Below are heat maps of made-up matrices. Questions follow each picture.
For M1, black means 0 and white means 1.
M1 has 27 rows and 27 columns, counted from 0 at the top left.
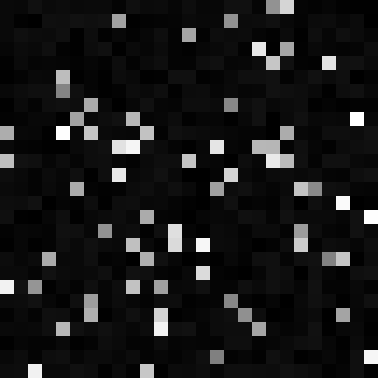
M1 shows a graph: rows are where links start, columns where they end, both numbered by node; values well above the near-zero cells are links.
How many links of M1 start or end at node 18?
7
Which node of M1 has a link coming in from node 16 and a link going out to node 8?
node 12
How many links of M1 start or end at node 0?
5
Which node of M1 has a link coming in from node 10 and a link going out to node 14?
node 19
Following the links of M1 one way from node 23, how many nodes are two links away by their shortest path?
7
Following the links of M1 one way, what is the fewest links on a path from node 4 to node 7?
6
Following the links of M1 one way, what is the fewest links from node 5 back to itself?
5
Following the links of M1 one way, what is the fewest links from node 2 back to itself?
4
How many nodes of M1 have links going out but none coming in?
1
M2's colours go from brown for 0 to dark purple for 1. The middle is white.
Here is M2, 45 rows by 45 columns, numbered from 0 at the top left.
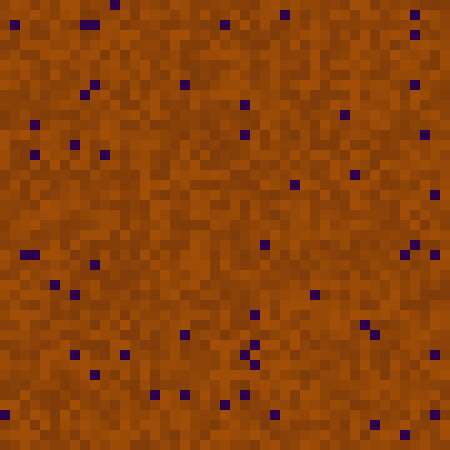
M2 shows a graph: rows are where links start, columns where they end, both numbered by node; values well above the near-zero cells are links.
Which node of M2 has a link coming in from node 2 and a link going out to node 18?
node 8
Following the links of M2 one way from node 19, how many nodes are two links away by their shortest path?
1
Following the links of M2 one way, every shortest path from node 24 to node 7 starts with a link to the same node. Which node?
node 26
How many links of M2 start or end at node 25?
7
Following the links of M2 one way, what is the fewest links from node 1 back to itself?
7
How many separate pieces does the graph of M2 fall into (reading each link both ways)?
10
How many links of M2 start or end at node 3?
4
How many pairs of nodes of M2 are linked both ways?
1
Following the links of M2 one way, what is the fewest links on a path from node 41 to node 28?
7
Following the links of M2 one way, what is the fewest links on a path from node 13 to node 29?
6
